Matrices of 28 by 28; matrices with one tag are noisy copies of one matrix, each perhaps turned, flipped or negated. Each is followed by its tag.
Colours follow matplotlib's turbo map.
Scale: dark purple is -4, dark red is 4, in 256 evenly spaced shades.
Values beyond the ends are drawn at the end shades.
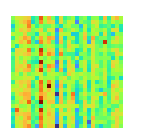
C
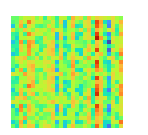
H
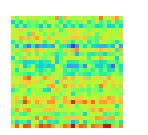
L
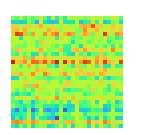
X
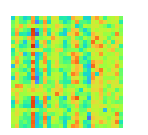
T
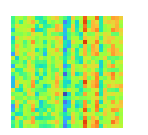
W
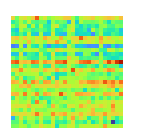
C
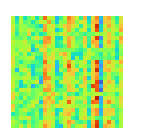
T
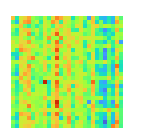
X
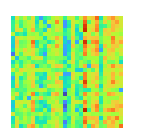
W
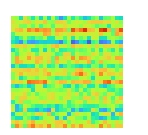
H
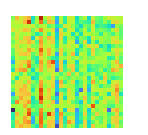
C
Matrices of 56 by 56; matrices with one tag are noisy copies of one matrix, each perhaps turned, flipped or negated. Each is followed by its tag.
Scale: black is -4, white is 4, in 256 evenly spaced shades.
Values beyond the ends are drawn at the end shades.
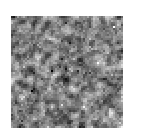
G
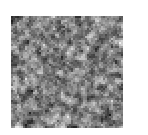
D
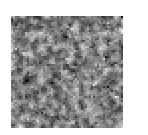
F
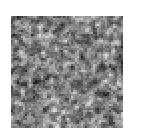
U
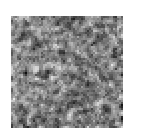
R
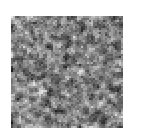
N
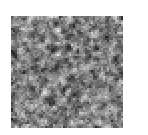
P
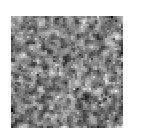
N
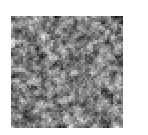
D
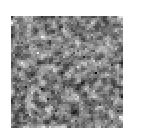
F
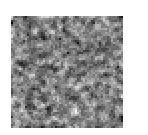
F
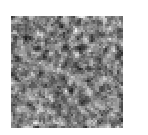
P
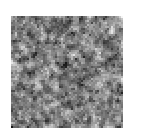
G
